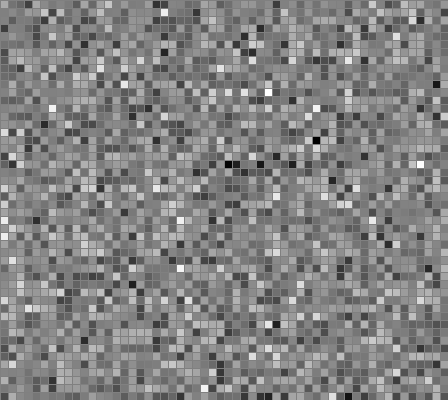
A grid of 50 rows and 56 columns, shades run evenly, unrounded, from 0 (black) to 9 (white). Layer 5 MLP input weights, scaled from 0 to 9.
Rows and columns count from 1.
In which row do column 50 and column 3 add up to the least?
43
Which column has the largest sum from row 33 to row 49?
2
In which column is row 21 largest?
53
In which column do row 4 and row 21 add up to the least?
33
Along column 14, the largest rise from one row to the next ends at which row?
38
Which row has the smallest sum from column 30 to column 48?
21
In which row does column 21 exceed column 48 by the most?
15
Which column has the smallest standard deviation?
51
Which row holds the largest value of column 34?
12
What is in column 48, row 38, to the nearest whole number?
7
